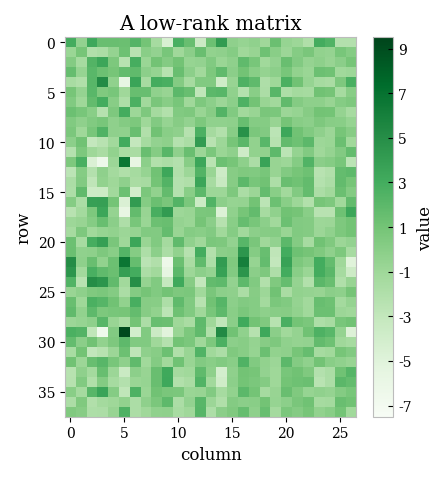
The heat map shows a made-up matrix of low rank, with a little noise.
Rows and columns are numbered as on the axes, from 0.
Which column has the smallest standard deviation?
15
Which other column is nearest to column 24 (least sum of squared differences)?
23
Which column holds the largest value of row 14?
12
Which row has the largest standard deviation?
29
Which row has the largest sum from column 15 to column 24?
22
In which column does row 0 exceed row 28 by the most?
14
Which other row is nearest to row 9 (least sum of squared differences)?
28
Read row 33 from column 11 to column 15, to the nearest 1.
-1 2 0 -4 0
